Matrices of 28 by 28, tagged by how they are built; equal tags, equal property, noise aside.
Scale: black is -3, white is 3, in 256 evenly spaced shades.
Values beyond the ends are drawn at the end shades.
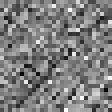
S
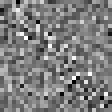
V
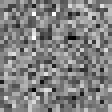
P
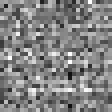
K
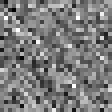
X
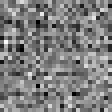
K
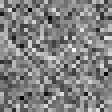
X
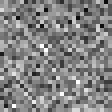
X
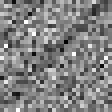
S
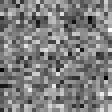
K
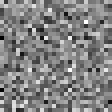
P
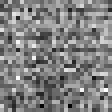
K
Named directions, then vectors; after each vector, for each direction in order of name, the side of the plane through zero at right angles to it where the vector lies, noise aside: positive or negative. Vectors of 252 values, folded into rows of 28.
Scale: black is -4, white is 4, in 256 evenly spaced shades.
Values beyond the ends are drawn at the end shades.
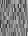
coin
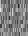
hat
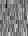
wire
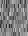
positive, positive, positive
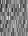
positive, negative, positive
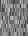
negative, negative, negative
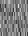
negative, negative, positive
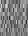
negative, positive, negative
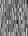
negative, positive, positive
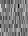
positive, positive, negative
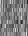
negative, positive, positive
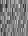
positive, negative, positive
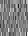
positive, positive, negative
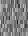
negative, positive, negative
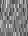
negative, negative, negative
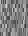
negative, positive, negative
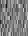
positive, negative, positive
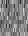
positive, positive, positive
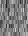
positive, positive, positive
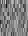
positive, negative, positive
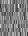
negative, negative, positive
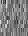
negative, positive, negative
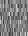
positive, positive, negative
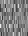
negative, negative, positive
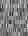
negative, negative, negative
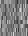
negative, positive, positive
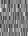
positive, positive, negative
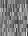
negative, positive, positive
